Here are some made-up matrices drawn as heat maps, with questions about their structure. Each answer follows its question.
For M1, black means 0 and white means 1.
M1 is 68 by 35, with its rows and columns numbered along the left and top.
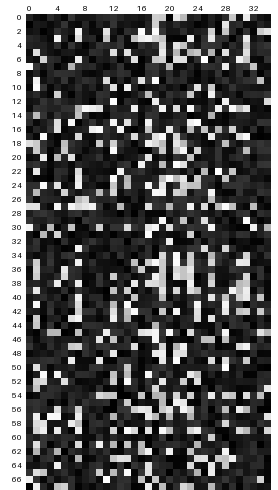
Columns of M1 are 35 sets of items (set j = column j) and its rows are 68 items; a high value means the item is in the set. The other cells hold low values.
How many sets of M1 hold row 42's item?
11
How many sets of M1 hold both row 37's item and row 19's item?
7
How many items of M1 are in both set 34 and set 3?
3
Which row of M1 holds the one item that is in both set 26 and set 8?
26
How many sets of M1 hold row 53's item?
3
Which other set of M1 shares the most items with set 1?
12
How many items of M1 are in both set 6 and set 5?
0
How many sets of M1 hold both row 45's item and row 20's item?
3
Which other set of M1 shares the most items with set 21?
19
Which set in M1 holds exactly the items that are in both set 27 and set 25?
13
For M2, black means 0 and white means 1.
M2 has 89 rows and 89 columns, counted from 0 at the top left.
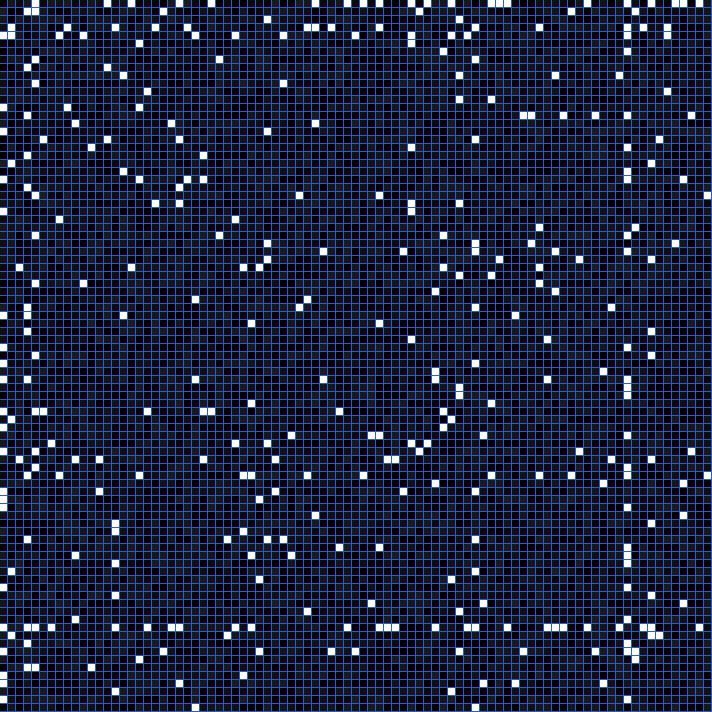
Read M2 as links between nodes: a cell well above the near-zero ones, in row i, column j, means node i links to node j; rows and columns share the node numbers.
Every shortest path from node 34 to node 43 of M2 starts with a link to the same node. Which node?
node 61
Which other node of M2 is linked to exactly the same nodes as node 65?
node 74
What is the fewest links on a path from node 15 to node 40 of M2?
4
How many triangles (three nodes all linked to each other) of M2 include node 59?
4
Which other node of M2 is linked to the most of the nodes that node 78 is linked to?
node 0
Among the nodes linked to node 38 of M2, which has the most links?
node 3
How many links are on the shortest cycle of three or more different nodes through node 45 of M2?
4
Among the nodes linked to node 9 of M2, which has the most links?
node 57
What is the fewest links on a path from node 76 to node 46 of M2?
5
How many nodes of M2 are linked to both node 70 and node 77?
1
